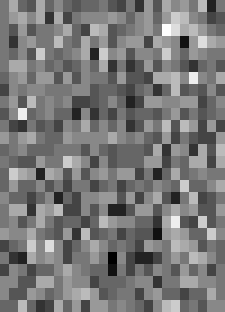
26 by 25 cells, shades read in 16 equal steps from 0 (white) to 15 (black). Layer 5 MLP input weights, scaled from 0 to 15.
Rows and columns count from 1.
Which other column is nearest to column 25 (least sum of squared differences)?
1
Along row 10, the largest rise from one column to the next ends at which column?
4
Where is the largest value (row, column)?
22, 13
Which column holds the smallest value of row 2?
20
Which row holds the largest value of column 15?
9
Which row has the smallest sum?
3
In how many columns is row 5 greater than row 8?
6
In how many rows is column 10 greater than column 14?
8
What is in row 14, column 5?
6
